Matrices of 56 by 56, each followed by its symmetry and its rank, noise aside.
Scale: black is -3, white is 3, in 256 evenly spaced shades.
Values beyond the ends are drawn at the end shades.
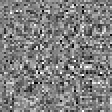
no symmetry, rank eight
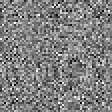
no symmetry, rank twelve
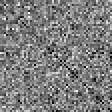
symmetric, rank twelve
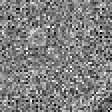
symmetric, rank twelve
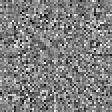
antisymmetric, rank sixteen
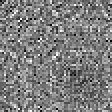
symmetric, rank eight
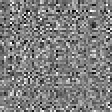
no symmetry, rank eight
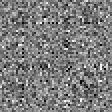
symmetric, rank eight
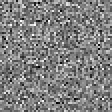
no symmetry, rank twelve
